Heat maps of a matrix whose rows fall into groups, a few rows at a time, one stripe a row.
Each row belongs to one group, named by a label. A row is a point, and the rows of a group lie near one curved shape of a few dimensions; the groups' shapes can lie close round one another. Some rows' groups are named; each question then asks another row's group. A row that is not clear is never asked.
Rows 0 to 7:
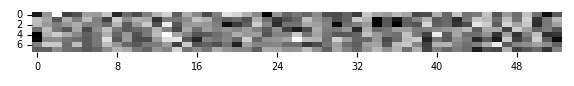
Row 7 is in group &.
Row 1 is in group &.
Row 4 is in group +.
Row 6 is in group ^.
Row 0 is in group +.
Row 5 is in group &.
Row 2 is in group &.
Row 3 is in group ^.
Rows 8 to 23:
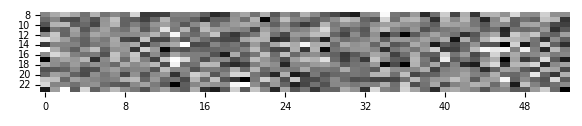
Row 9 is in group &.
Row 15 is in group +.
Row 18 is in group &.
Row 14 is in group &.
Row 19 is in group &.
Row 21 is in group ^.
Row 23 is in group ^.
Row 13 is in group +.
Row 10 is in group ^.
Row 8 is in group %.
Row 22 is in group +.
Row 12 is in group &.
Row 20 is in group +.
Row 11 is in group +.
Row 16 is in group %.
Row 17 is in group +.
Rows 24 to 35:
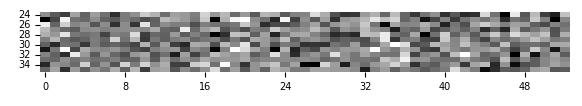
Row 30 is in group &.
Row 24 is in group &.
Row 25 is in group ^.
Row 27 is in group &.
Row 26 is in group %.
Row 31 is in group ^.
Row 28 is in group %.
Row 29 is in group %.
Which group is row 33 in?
&
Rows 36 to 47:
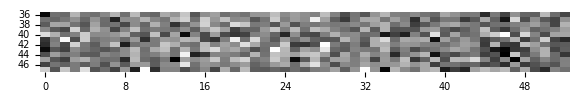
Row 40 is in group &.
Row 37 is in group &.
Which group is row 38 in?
+
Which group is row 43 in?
+
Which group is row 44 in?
&
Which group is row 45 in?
+
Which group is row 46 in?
&
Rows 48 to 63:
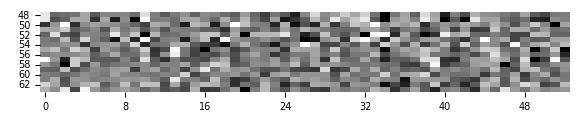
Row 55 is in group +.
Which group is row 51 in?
%
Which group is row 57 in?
+
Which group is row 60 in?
&
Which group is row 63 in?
^
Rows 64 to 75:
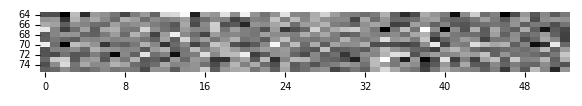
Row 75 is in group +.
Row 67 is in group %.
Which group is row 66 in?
&
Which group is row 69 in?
&
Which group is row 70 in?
+
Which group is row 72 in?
&
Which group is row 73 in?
%
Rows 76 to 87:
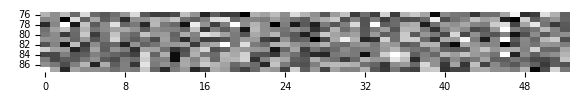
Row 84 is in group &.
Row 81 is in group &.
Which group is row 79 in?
^
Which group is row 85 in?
&
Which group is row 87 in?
+
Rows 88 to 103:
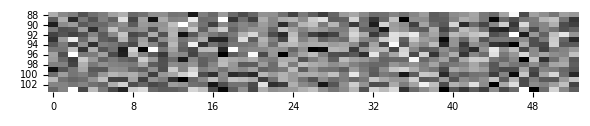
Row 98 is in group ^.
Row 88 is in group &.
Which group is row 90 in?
+
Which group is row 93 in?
^
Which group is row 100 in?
&
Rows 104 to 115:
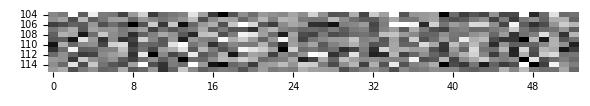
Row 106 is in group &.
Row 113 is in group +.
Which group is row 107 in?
^
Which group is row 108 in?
+
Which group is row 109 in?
+
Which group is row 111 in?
+
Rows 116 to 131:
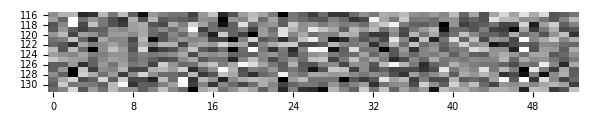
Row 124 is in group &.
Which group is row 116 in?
+
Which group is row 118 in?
^
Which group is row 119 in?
&
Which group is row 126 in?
+
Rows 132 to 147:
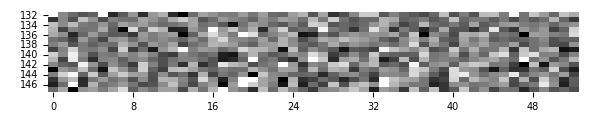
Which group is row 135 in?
&
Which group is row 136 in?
+
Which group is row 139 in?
+
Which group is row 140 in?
%
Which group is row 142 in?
+
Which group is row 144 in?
^
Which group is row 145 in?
+
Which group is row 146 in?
^
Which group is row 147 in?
%
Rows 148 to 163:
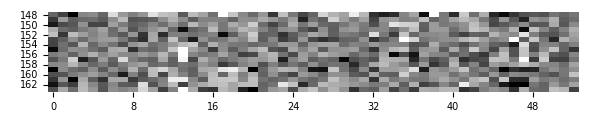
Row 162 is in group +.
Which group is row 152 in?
%
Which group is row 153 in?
&
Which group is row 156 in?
&
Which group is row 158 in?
%
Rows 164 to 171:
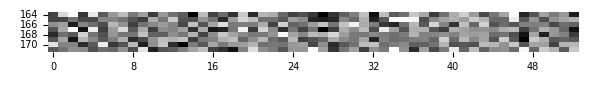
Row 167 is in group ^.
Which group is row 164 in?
^
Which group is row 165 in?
&
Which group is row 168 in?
+
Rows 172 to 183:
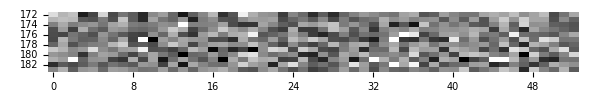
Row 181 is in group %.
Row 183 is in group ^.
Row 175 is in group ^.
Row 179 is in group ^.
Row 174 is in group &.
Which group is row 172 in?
+
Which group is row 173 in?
+
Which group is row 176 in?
&
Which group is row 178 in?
^
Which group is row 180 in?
+
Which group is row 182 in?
&
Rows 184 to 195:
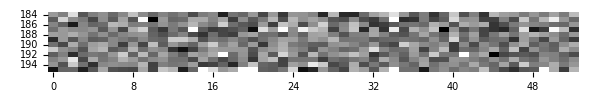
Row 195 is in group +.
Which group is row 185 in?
%
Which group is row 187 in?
^
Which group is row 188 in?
%
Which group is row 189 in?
+
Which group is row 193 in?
^
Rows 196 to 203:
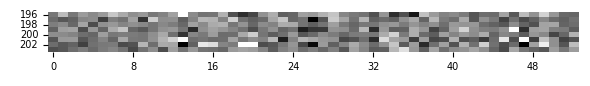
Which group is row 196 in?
&
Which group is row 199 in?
^
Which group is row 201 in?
+
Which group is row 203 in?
&
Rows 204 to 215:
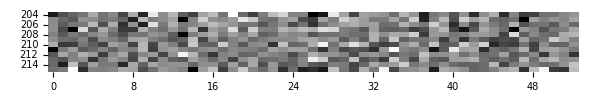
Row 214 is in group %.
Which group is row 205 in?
+
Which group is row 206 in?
%
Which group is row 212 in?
+
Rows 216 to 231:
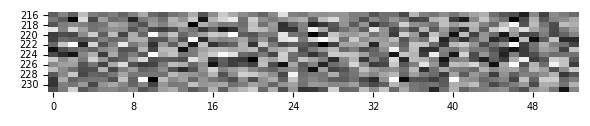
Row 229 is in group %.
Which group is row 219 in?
%
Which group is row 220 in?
%
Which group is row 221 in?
&
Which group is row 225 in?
^
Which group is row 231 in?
^
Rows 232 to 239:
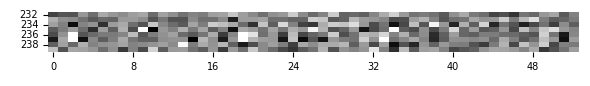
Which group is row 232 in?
+
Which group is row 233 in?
%
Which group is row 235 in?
%
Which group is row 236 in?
^
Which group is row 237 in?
^
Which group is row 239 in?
%
